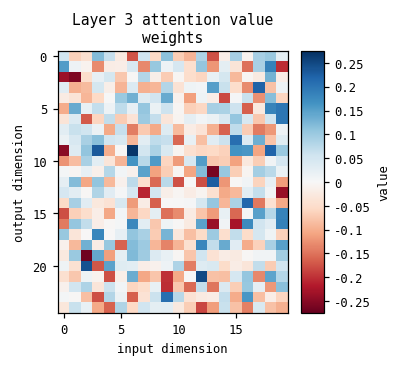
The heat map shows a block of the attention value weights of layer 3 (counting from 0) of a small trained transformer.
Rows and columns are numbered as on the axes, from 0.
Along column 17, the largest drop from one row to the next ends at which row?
4
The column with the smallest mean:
11
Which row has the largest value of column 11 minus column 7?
13
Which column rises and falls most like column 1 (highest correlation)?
5
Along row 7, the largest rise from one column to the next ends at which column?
15
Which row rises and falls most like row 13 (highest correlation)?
1
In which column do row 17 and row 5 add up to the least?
16
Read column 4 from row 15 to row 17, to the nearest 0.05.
-0.1 0 0
